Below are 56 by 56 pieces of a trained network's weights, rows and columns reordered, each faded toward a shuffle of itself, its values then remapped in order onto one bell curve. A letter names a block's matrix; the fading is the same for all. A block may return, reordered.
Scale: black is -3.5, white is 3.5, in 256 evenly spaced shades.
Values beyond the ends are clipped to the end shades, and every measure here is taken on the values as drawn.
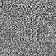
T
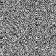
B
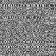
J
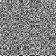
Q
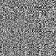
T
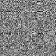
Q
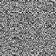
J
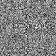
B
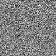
B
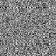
T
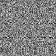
B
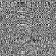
Q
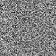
B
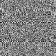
Q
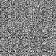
Q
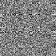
T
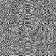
Q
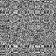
J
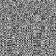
J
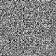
B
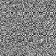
Q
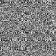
T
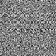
J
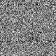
B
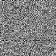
B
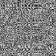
Q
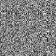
T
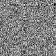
B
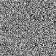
B
